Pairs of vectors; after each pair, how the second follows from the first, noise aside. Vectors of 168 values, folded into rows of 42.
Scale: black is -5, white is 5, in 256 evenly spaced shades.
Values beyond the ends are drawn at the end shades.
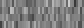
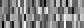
wrapped around, scaled up.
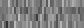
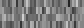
reversed, negated.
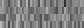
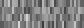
reversed, negated.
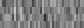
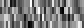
reversed, negated, scaled up.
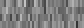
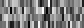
wrapped around, scaled up.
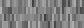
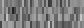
wrapped around.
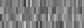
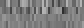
reversed, negated, partly zeroed.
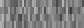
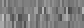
partly zeroed.
